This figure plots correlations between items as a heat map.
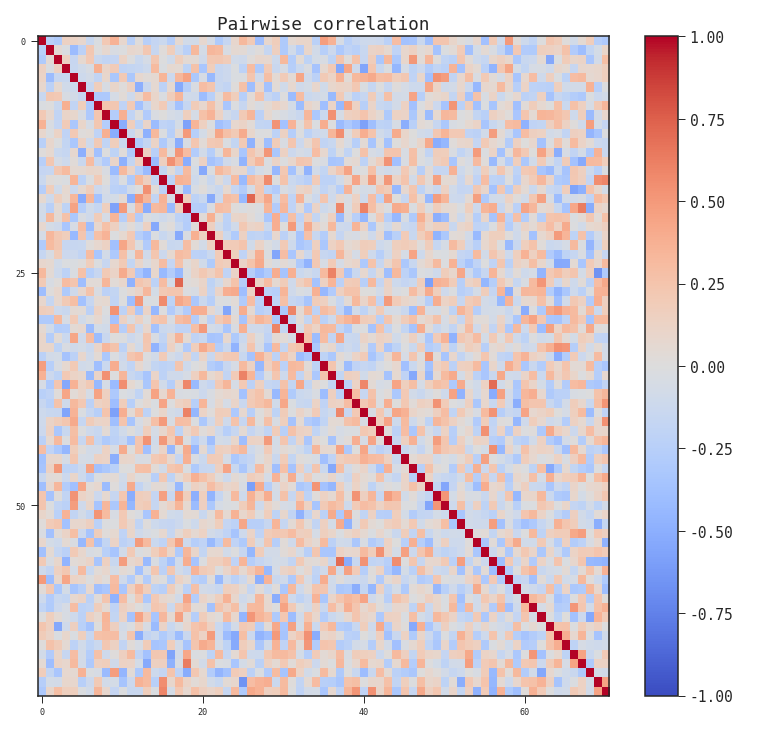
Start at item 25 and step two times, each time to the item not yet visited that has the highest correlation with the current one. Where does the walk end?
8
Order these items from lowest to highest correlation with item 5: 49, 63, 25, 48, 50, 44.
63, 50, 44, 49, 25, 48
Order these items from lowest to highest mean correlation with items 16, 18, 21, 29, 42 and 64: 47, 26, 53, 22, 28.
28, 26, 22, 53, 47
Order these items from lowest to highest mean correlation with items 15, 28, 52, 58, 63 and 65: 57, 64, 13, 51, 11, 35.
57, 11, 51, 13, 64, 35
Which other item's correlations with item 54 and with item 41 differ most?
70
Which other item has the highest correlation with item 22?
10
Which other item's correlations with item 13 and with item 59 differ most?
43
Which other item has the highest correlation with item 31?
29
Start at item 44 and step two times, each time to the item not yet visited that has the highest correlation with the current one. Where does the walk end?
37
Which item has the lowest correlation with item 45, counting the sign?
9
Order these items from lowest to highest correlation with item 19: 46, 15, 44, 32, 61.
44, 46, 32, 15, 61
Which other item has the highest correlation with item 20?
31
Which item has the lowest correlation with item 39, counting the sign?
59
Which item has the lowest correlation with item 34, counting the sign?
64
